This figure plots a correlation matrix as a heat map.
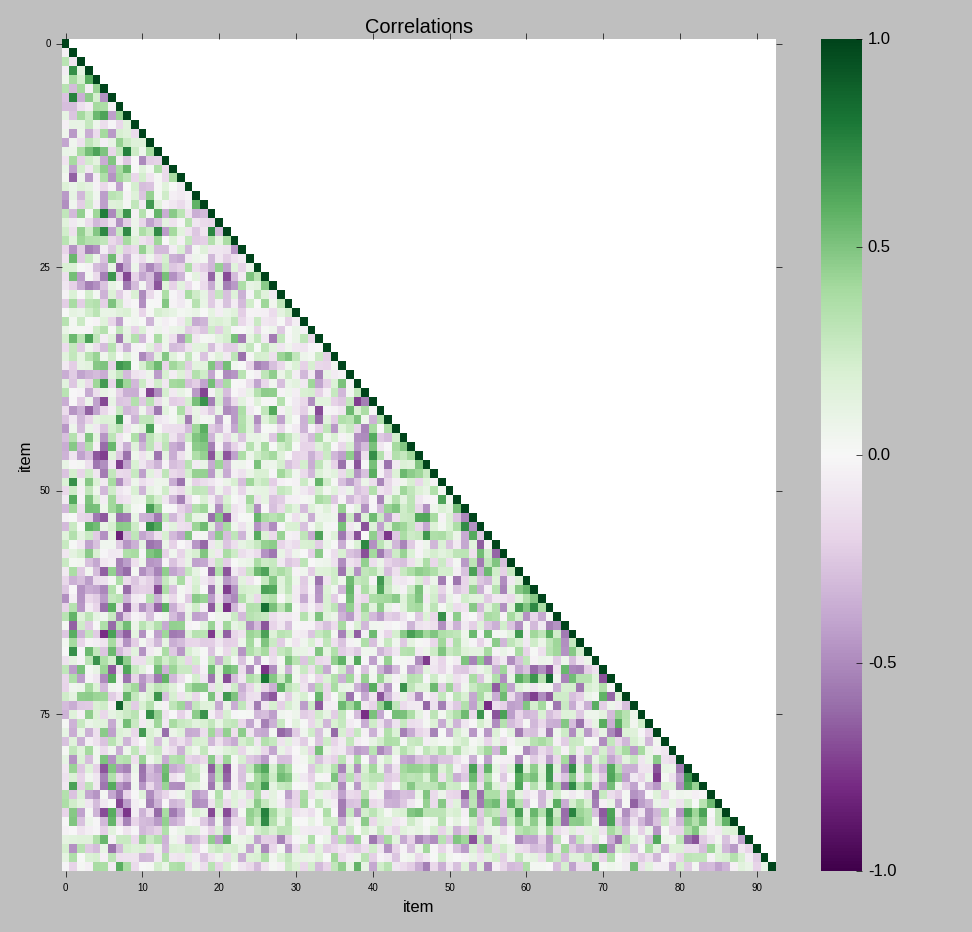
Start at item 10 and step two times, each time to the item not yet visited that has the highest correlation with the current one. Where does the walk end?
89
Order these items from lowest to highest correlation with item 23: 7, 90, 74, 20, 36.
20, 36, 90, 7, 74
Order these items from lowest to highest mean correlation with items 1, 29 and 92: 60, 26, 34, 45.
34, 60, 45, 26
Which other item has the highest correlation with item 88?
82
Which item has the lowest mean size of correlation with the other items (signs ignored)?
30
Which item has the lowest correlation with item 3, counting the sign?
41
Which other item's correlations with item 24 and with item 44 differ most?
72
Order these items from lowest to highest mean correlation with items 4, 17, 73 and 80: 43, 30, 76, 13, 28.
13, 28, 43, 30, 76
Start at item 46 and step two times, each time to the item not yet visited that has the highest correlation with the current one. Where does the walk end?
18
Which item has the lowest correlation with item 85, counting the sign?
7
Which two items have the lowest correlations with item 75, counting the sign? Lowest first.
39, 56
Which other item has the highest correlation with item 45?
66
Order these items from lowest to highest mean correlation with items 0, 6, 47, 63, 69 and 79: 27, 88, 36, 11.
36, 11, 27, 88
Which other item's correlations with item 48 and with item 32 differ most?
40
